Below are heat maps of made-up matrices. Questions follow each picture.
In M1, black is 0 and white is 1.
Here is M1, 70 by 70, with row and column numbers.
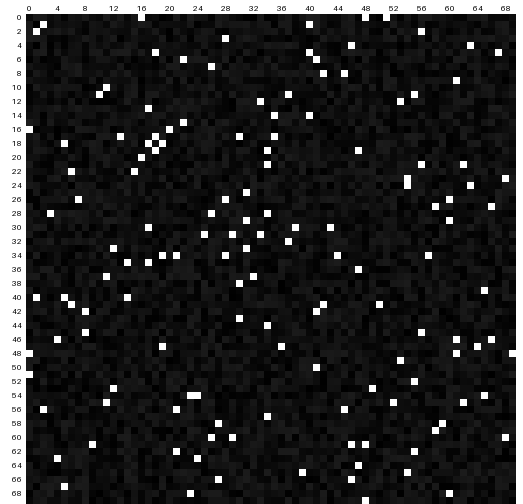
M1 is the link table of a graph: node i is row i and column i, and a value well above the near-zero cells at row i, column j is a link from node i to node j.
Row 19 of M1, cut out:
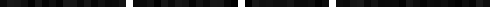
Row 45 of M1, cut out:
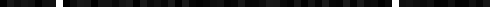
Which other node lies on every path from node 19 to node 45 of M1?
node 56
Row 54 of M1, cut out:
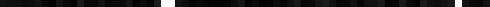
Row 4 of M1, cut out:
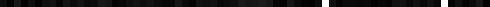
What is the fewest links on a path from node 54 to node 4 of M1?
3
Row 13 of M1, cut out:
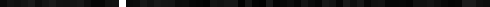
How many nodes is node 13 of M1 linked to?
1
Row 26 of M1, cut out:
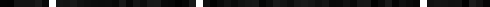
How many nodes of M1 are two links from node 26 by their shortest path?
4
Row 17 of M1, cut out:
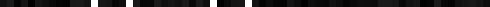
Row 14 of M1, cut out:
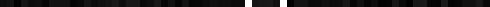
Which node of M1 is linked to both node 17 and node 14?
node 35
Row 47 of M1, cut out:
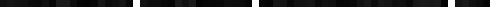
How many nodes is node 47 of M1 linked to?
3
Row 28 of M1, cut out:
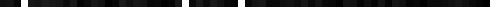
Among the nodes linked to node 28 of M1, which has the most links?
node 34
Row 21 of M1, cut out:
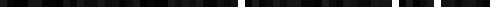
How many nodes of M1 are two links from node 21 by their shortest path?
7
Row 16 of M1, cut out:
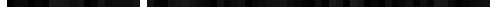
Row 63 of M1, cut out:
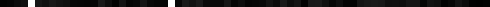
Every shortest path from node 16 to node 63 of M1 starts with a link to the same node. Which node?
node 0
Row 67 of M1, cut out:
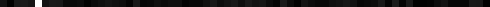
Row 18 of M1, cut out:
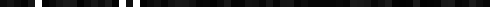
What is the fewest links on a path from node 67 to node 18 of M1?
2
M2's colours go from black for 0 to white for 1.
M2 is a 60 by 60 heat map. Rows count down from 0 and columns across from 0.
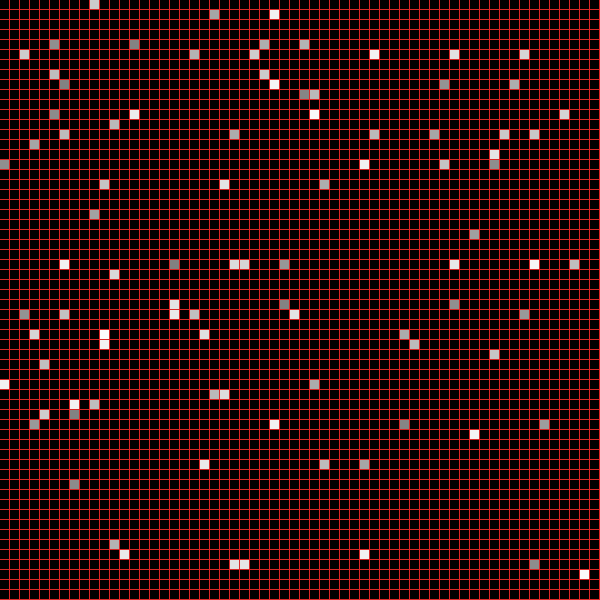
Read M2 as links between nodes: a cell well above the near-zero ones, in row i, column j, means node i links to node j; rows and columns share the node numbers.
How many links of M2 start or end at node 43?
2
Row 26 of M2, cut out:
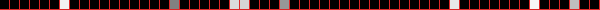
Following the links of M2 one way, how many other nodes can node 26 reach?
10
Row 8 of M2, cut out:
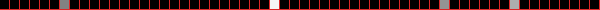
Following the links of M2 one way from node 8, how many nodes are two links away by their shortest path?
1
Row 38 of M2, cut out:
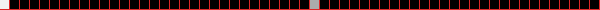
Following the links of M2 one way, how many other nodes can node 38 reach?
12
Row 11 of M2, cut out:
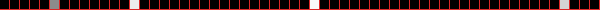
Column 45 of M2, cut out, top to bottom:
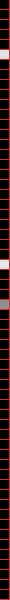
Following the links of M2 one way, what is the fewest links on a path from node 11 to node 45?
2
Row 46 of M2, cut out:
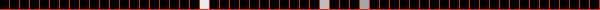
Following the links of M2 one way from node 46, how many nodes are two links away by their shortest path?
1
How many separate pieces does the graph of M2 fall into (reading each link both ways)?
2
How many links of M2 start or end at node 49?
3
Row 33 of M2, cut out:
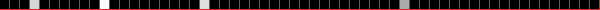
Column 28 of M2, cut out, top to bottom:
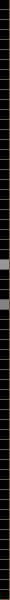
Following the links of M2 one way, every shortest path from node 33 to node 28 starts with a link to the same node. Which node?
node 40
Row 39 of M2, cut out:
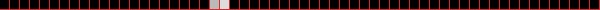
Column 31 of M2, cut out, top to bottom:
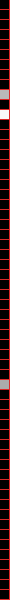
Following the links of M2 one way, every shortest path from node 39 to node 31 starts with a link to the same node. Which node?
node 21
